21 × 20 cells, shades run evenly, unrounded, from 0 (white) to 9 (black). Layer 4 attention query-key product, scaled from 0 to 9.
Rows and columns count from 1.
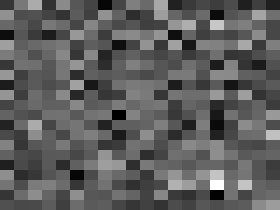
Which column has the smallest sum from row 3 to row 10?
16
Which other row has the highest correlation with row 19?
3
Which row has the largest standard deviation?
19
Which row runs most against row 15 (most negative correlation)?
20
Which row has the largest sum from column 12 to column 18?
9
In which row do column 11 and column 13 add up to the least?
5
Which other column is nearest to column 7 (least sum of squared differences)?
4
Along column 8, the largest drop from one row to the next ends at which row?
2
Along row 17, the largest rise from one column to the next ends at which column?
10
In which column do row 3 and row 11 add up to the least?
14
